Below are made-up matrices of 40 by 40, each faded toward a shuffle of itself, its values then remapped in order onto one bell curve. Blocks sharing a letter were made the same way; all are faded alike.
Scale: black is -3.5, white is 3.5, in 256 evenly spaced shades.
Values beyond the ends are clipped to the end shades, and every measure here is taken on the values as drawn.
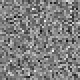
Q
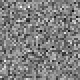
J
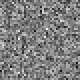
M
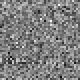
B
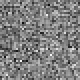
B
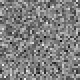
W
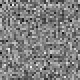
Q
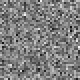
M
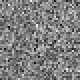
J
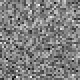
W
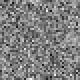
J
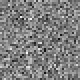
W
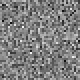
M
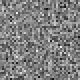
J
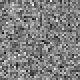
B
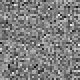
Q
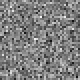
J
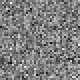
W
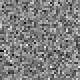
M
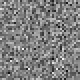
J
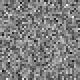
M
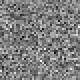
B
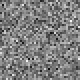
B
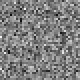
W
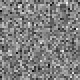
W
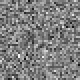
M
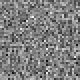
M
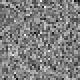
J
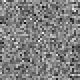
J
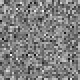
W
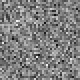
J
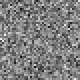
M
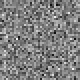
M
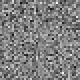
Q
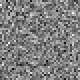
J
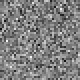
M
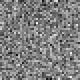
J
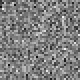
W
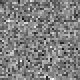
B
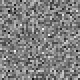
B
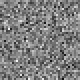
W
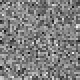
W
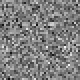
W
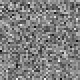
Q
